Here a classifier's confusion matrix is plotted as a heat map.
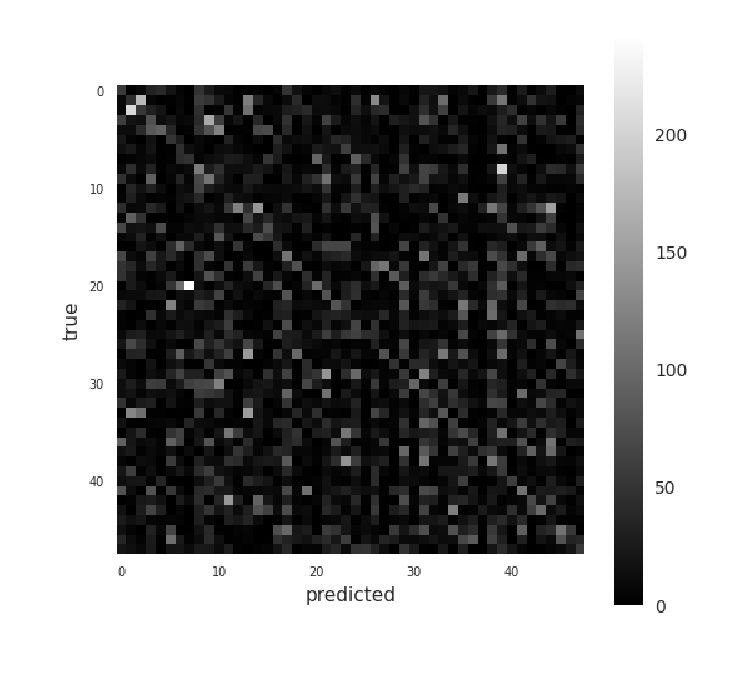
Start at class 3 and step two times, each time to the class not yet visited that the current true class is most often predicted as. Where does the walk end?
21
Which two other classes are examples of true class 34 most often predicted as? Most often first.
31, 32
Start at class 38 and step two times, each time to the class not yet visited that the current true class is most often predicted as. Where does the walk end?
35
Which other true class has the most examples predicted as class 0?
36
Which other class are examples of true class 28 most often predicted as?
45
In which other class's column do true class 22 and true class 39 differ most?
5
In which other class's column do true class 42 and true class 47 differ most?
11
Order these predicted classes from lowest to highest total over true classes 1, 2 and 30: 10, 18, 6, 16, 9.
16, 6, 18, 9, 10
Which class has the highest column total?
39
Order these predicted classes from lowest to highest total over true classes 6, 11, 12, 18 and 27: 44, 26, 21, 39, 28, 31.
28, 31, 21, 26, 44, 39
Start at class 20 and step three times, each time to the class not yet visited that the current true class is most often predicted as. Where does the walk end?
17
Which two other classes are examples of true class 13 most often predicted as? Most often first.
1, 26
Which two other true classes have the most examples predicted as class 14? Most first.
12, 42
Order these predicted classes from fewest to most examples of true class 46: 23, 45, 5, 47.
47, 23, 45, 5
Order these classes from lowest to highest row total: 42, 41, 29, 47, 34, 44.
44, 47, 34, 42, 41, 29
